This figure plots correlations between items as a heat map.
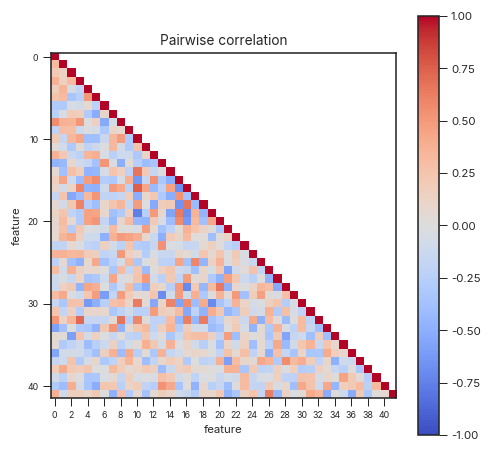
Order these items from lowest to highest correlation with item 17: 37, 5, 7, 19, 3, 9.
3, 7, 37, 9, 19, 5
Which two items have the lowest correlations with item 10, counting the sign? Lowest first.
19, 15
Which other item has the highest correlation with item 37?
28
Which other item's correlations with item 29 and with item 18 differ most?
15
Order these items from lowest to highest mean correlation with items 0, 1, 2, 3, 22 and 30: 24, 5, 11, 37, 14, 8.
5, 11, 37, 14, 24, 8
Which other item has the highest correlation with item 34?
21
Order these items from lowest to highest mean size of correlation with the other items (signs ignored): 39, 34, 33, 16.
39, 34, 33, 16
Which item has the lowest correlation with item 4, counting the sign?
30
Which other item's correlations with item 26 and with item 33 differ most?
41
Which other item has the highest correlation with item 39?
35
